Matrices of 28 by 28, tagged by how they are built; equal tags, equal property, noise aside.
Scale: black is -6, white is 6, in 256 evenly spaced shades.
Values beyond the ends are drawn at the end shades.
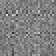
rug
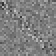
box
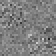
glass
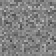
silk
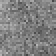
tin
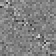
box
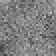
tin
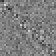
box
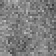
tin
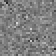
glass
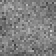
tin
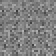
silk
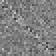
box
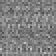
silk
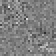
glass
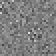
glass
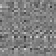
rug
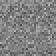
silk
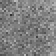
tin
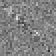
box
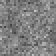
tin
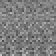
silk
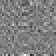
rug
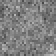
tin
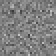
rug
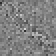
box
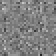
rug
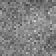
tin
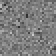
glass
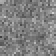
tin
